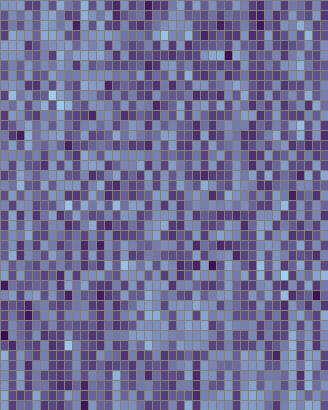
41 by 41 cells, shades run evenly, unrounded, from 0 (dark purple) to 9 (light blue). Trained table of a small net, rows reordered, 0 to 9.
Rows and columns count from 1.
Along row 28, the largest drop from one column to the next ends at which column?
37
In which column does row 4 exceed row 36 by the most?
21
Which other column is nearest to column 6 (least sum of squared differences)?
23
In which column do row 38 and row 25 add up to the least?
25
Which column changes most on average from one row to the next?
9
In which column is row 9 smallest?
14
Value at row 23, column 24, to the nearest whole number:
6
